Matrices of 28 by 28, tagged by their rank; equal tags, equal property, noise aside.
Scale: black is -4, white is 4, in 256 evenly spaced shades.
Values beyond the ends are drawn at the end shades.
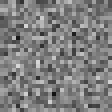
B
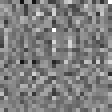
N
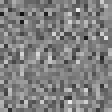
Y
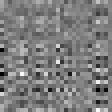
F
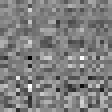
F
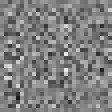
Y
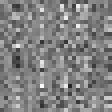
N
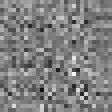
Y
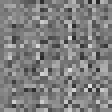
N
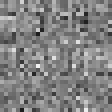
Y
